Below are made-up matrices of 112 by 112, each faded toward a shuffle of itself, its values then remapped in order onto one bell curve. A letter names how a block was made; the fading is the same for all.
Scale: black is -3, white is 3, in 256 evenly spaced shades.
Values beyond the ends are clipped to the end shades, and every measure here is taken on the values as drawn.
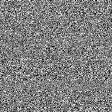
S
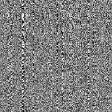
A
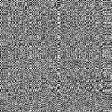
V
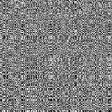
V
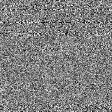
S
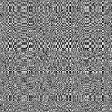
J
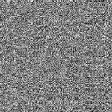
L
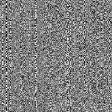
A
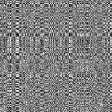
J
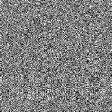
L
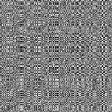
J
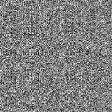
L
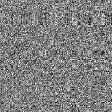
L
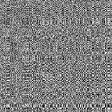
V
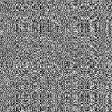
V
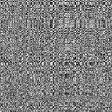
V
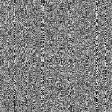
A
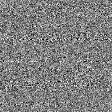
S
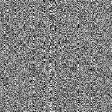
A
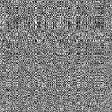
V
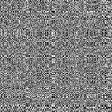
V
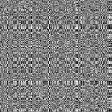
J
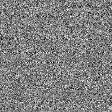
S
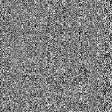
A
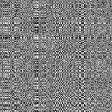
J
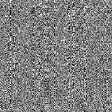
A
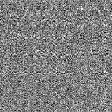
L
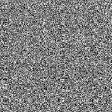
L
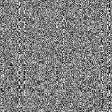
A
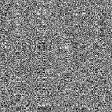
L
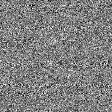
S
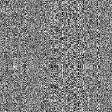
A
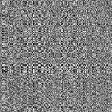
V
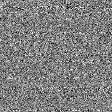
S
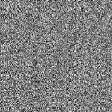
L
